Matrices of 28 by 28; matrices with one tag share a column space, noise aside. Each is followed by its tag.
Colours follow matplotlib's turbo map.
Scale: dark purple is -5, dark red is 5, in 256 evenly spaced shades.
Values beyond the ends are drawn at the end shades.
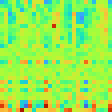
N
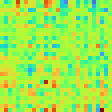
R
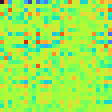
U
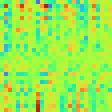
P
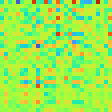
U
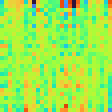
R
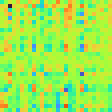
P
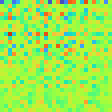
U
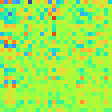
U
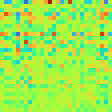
U
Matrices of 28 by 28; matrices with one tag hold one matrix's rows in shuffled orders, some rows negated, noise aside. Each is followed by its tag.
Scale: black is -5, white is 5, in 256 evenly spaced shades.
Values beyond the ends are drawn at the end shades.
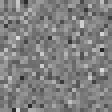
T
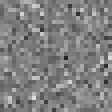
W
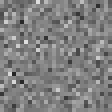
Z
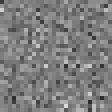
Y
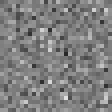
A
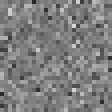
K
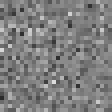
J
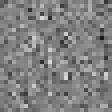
A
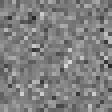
W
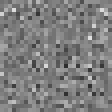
Y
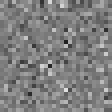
A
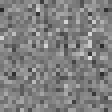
Y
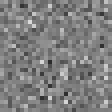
A
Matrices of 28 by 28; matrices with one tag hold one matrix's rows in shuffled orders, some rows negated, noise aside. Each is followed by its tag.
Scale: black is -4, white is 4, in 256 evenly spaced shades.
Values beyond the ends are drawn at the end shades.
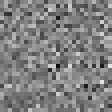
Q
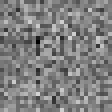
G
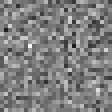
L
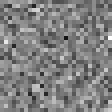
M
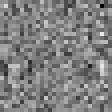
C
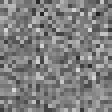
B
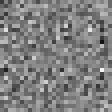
C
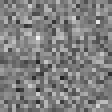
G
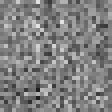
G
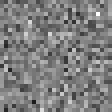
L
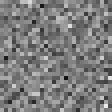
M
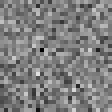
B
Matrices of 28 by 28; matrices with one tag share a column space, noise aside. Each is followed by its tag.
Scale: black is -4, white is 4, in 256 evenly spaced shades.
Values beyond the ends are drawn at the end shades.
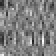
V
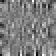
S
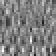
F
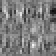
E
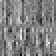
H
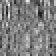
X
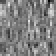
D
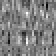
V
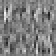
E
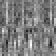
H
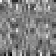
S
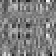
S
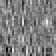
F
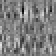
E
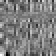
S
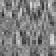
V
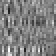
F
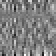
S
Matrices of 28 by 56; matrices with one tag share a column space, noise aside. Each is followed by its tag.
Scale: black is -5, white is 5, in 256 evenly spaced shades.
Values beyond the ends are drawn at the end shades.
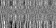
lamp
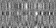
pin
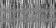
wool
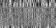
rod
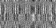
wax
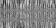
wool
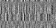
wax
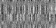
wax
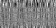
rod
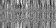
wool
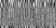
rod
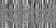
wool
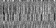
wax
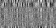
rod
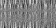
wool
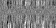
lamp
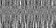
lamp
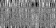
rod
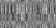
wax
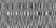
pin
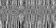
lamp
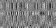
pin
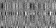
pin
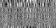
rod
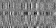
pin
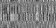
wax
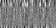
rod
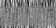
rod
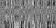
lamp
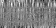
rod
